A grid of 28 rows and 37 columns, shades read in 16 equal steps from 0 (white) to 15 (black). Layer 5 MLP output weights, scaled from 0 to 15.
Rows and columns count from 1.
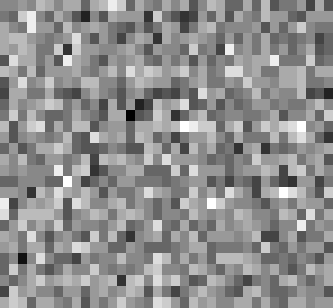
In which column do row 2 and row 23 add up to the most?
17
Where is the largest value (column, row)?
15, 11
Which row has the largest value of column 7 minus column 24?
3
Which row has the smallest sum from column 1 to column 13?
26
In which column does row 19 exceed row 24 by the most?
18
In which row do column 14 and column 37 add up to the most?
9
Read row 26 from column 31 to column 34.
9 5 4 7
